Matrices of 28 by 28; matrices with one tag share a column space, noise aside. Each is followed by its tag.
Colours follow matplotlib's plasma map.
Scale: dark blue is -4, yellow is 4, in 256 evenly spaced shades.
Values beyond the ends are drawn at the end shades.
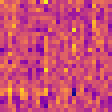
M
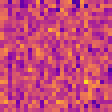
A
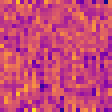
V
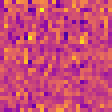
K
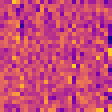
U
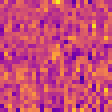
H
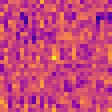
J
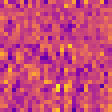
H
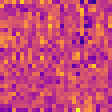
U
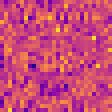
V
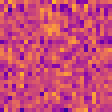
U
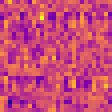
J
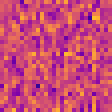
V
